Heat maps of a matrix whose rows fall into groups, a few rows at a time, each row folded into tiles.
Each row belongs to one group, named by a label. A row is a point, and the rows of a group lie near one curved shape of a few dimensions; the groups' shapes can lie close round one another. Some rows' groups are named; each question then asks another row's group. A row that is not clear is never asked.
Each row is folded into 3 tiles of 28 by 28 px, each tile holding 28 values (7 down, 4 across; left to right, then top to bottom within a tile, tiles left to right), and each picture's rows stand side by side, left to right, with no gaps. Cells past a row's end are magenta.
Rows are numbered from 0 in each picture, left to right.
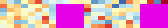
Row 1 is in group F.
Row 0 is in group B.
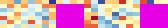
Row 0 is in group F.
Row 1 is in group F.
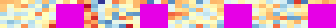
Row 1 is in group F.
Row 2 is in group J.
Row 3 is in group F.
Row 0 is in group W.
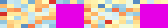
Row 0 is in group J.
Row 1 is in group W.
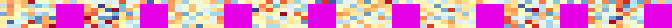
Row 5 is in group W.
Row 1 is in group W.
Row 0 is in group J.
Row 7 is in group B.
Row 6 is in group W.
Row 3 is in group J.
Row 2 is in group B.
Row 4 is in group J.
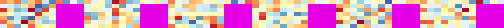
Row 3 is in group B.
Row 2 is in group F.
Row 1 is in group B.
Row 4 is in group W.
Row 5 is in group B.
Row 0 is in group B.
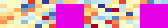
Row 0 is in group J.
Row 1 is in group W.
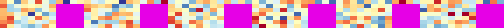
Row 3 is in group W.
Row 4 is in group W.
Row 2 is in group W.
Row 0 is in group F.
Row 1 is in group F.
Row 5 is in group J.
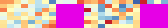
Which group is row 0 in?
W
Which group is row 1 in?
B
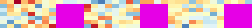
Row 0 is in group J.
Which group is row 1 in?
F
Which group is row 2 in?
W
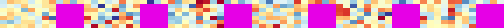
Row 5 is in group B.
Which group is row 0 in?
J
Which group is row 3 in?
F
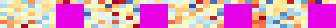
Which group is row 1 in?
J
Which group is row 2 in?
J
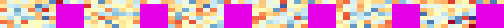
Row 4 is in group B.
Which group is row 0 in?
B
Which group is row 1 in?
B
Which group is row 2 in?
B
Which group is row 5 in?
J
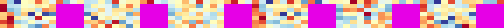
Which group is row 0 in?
F
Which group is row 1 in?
W
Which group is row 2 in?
W
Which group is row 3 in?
F
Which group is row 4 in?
J
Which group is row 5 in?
F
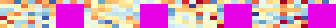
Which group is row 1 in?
B
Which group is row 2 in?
J
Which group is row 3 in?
J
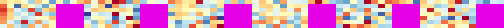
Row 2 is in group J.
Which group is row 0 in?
W
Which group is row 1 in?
J
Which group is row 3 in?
W
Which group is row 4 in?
W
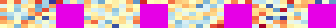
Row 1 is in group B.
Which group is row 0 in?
B
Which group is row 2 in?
W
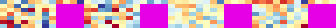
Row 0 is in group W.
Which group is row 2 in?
F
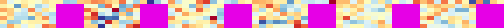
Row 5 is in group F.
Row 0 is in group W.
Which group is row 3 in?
F
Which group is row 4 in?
F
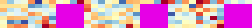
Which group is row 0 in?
F
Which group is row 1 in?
F
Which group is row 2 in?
J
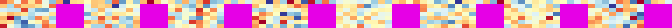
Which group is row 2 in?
B
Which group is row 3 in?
F
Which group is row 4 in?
F
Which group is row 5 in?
F
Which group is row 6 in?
B
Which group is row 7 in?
J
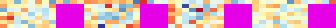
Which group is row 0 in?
F
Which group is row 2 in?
W
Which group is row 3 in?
F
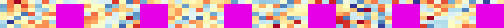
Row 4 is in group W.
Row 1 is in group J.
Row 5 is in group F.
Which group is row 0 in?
J
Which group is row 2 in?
W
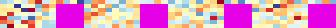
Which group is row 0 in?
W
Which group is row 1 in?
J
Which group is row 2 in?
J
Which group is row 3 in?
J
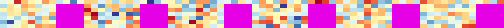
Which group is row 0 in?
J
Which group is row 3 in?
W
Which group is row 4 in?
B
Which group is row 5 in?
W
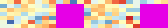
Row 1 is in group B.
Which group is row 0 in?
J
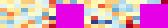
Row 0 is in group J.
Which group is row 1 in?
F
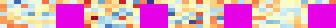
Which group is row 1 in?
F
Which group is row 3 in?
F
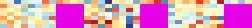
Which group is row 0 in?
F
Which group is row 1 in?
W
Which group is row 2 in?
J
